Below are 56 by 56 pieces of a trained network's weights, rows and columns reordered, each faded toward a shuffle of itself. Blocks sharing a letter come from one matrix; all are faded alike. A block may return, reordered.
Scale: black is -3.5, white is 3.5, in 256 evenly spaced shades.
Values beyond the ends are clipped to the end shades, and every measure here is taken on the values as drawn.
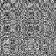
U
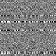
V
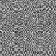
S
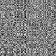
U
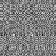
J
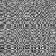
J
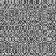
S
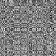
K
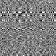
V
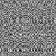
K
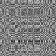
J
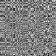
K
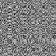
U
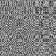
S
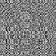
U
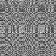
J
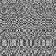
J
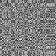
S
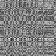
J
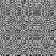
J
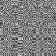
S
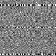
V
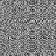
K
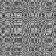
J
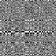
V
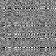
V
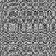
J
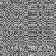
J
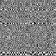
V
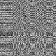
J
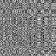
U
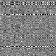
V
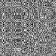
U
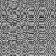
J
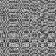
J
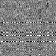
V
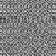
J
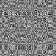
S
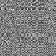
S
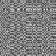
J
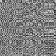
S
